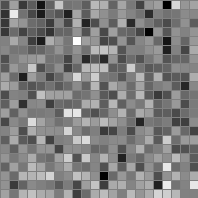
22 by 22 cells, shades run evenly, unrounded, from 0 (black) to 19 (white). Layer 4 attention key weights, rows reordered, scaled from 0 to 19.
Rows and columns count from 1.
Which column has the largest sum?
11
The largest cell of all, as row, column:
5, 9
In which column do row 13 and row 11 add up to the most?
8
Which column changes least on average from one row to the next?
21
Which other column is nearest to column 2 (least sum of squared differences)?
7
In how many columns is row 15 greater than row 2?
10
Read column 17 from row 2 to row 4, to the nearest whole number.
3 9 0
